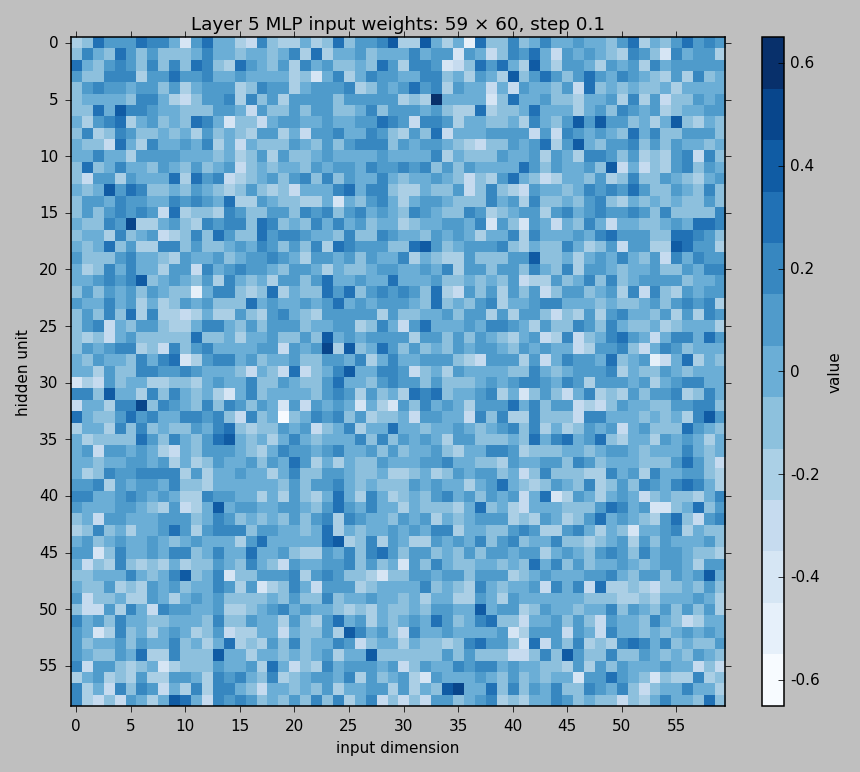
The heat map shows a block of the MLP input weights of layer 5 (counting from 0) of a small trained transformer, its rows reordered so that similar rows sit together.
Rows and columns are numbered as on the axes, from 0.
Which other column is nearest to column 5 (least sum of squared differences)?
58
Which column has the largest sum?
23
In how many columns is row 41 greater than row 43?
26
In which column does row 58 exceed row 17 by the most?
9
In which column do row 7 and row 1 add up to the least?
35
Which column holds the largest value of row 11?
49
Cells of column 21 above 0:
12
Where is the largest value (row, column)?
5, 33
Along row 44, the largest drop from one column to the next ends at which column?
25
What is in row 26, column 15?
-0.2
